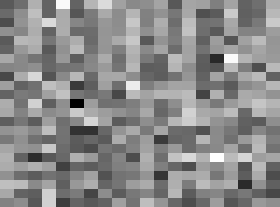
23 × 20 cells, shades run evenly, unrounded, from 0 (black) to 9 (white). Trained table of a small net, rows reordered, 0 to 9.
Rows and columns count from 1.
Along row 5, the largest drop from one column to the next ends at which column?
11
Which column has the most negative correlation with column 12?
15
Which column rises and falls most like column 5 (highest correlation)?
8
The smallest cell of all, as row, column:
12, 6
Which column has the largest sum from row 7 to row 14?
14
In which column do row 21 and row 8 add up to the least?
18
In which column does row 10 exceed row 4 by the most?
4
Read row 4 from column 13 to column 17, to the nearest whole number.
4 7 4 3 6
